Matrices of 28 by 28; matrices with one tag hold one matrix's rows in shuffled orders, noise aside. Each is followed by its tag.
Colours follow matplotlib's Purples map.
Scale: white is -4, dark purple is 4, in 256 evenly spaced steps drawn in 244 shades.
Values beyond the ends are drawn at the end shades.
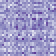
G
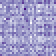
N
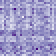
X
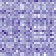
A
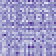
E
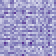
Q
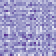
Q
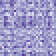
Q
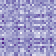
A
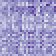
E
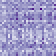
E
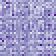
N
